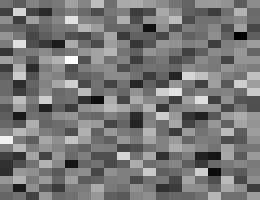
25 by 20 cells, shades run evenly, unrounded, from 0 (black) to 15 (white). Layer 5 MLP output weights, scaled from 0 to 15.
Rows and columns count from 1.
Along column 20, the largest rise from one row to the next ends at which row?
25
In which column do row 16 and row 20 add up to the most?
3
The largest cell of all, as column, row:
6, 8
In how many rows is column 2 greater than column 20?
13
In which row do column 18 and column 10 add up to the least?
5
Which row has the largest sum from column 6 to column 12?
1
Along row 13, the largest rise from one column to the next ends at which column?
9
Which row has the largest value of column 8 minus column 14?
24
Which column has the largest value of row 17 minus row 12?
2
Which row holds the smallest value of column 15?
15
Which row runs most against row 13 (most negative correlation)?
16
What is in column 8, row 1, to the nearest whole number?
11
